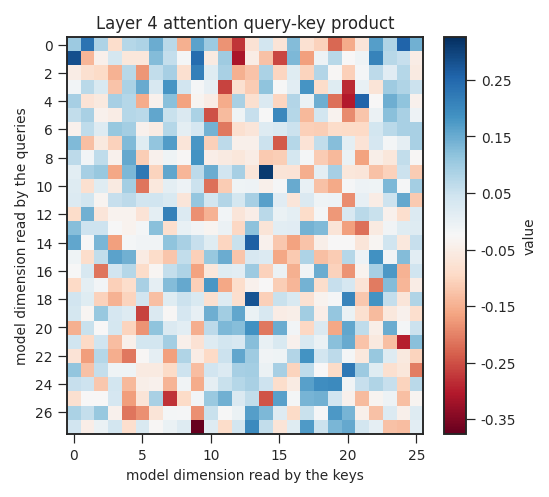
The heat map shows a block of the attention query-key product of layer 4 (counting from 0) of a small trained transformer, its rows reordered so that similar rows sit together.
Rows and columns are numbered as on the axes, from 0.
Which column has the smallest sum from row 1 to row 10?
20
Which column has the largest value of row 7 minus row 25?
7
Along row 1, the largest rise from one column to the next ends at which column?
16
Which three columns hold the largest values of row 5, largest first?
15, 6, 23
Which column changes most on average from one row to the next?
19
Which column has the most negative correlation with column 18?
2
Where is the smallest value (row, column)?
27, 9
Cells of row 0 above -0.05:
15
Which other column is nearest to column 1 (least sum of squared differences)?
25
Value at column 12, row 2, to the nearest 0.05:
-0.15
